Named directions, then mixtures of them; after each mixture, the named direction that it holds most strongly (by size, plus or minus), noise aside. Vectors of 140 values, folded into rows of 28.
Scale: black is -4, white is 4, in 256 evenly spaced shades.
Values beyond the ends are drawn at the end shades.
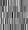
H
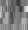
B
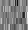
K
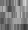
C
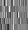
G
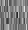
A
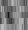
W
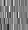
G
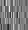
G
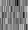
K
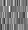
G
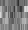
B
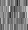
K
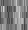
W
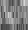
W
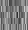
A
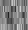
W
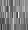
G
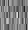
A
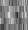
W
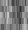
W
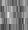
W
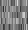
K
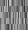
A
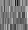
K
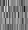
A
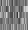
B
